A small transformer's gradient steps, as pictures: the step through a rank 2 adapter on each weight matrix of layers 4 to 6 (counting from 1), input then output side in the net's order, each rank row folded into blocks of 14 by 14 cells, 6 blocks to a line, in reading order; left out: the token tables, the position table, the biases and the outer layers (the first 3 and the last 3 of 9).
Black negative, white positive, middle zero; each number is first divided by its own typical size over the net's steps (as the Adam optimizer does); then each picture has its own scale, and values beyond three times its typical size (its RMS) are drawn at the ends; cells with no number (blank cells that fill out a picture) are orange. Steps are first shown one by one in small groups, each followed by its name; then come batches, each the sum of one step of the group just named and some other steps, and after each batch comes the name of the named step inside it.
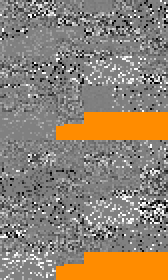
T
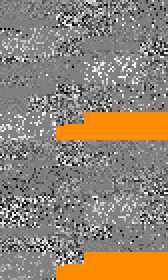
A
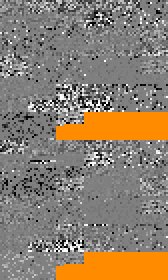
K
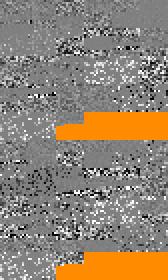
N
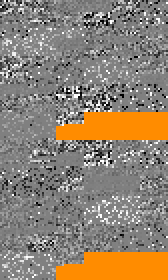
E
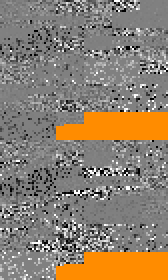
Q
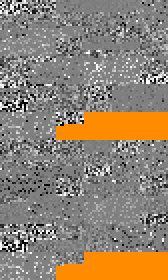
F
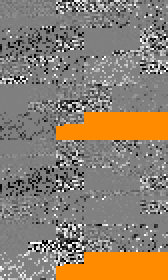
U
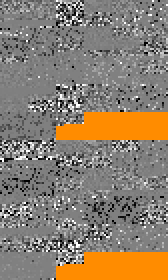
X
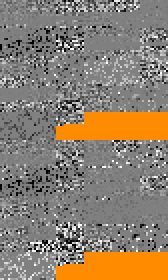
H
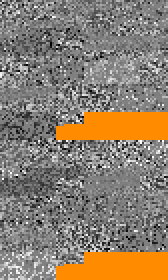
K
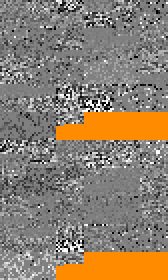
K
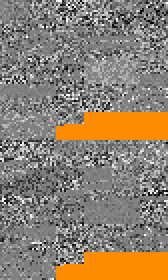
U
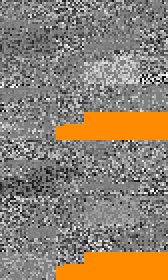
H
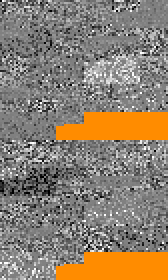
Q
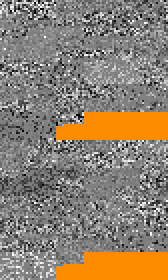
T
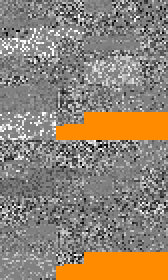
T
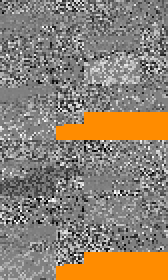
K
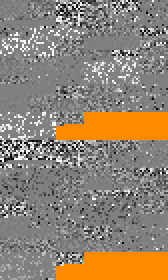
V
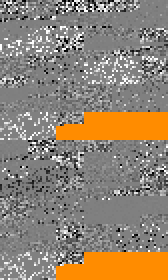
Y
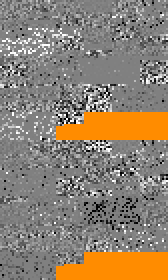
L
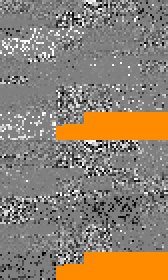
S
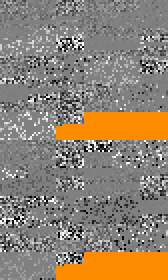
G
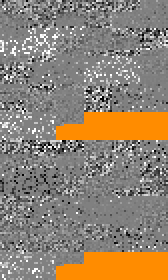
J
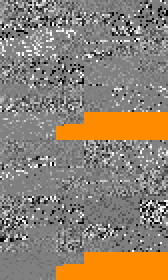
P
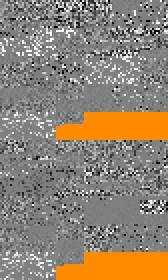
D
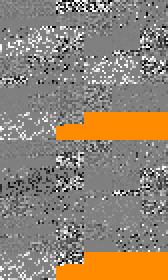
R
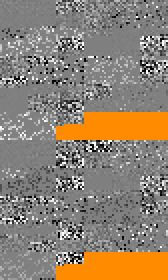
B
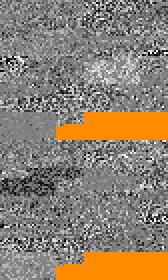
P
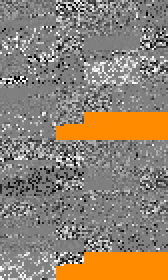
V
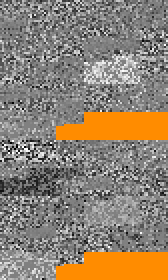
J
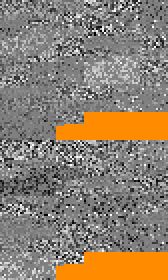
S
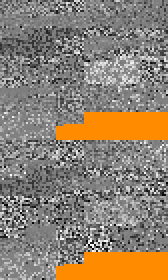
B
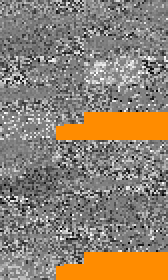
B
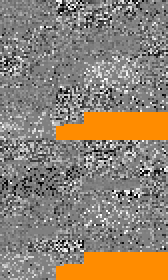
V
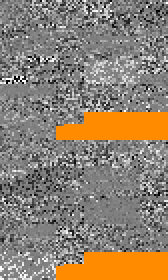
P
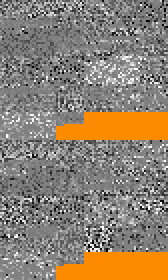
D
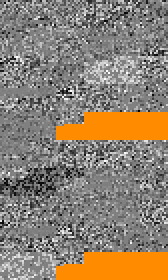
P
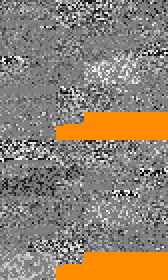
V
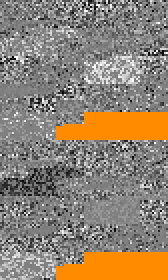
D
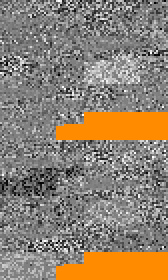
J
